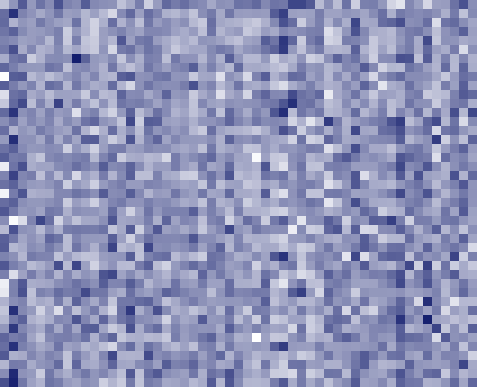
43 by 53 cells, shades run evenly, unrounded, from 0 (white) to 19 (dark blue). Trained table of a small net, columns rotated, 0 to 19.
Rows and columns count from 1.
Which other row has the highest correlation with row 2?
39
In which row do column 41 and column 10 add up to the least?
29
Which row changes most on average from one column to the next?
35
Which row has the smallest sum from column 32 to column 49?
10
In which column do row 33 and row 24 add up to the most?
52
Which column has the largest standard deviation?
32
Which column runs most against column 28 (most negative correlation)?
40
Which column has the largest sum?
2
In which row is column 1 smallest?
9
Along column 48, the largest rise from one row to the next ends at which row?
36
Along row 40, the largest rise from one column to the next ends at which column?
17
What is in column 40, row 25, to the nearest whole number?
10
